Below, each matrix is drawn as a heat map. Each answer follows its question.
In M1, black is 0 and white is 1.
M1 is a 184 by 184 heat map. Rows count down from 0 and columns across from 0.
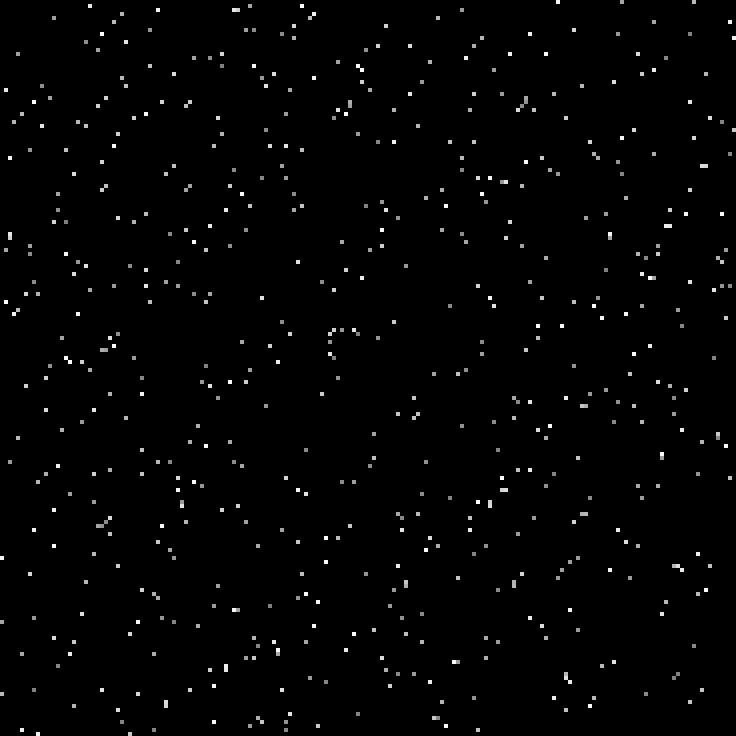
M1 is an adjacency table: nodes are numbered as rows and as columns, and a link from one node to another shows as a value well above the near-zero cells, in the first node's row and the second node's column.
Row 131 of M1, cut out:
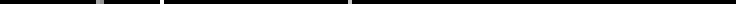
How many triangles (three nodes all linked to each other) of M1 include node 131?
2
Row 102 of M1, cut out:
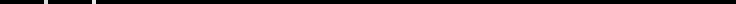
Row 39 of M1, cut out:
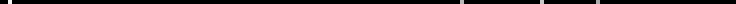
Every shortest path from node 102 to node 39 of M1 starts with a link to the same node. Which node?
node 23
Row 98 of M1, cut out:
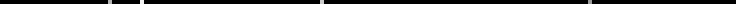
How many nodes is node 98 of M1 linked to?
4
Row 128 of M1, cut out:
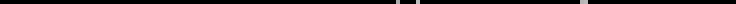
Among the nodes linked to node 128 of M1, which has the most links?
node 99
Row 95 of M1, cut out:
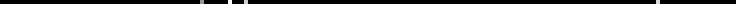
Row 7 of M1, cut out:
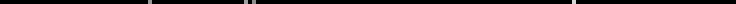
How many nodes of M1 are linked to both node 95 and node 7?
1
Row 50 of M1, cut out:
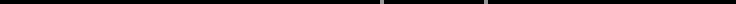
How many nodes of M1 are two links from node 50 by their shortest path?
5
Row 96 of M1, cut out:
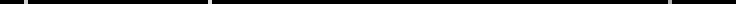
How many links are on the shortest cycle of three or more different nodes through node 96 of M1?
3
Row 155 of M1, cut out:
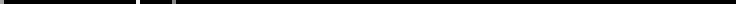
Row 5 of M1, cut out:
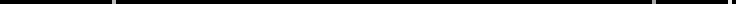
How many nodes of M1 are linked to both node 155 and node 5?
0
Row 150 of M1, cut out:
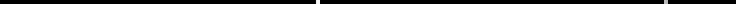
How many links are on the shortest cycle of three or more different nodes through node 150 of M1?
8
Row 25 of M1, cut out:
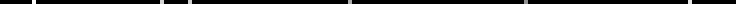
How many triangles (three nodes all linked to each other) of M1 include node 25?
4
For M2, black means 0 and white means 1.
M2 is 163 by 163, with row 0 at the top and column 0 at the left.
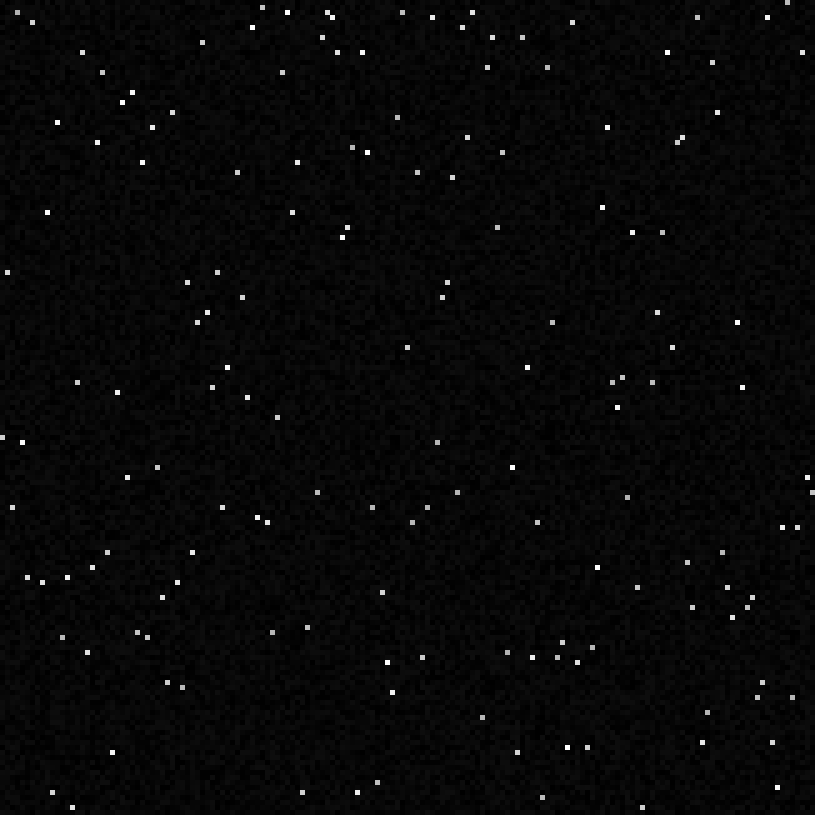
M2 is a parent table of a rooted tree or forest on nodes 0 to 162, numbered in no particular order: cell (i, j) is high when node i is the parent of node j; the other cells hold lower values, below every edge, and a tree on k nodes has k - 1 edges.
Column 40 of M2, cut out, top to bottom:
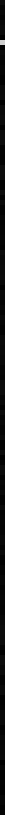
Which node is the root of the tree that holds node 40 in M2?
116
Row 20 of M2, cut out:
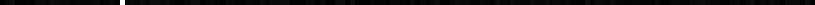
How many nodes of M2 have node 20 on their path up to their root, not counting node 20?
2
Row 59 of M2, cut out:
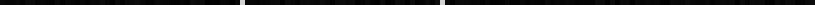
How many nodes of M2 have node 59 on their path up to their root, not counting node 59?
9
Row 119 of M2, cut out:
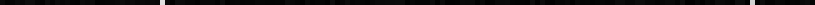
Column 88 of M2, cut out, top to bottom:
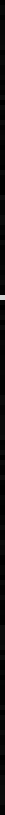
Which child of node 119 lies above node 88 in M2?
32
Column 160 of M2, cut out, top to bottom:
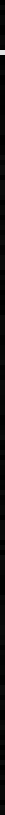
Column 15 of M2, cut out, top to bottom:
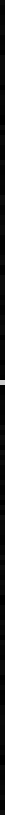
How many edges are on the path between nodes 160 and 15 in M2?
9
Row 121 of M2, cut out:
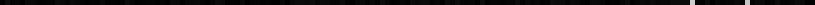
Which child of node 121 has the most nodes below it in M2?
149
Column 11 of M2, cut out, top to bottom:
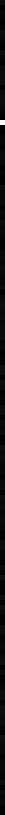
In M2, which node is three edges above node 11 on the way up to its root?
14
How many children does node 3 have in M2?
4
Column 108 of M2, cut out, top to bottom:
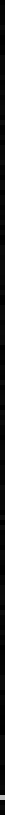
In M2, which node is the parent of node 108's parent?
105
